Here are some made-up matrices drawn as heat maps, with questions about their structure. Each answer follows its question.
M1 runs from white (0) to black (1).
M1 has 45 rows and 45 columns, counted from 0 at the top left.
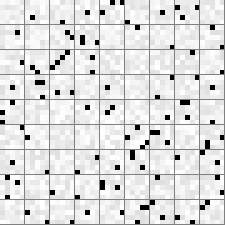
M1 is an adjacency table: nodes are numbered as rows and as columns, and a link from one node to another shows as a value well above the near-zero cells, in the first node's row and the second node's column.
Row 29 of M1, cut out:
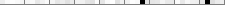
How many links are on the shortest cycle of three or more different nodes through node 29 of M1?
3
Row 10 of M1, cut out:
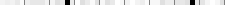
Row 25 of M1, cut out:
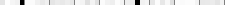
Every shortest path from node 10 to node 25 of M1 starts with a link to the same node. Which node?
node 38
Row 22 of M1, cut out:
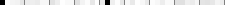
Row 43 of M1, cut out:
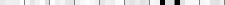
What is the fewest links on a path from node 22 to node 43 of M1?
5
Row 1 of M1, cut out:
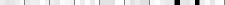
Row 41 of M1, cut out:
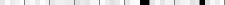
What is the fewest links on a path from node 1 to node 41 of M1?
6
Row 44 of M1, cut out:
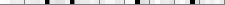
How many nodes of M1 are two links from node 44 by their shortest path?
6
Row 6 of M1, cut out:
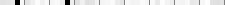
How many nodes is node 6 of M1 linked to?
2
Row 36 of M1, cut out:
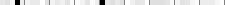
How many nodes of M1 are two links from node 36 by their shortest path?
3
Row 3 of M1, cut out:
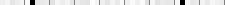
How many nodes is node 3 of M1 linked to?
2
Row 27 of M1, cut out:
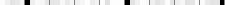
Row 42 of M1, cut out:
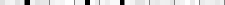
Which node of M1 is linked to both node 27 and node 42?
node 5
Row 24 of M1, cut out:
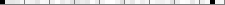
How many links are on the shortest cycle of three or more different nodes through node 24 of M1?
6
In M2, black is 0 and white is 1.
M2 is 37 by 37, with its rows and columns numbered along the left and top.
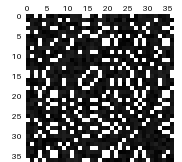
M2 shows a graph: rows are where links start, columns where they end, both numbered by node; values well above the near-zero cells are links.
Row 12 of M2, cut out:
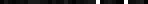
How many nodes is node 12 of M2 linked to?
2
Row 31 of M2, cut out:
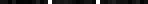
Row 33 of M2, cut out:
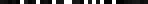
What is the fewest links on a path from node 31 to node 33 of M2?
6
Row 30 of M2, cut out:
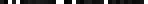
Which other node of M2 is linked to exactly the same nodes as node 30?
node 0
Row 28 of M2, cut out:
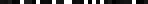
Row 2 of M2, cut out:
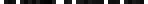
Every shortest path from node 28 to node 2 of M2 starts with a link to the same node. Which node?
node 23
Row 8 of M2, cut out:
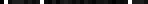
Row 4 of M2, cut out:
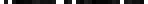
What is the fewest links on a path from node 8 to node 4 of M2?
4
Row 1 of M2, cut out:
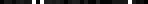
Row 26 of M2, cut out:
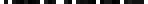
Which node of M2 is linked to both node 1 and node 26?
node 10
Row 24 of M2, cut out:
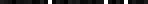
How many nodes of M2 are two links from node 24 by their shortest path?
8
